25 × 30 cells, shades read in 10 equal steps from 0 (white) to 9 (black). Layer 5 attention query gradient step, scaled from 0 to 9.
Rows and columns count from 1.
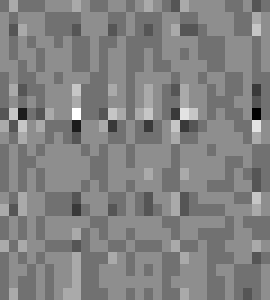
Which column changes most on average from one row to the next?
29
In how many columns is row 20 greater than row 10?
11
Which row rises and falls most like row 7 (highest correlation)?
14
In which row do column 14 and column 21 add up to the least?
10
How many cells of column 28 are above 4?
10
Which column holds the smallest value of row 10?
9
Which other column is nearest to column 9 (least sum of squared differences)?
21
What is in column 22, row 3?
6
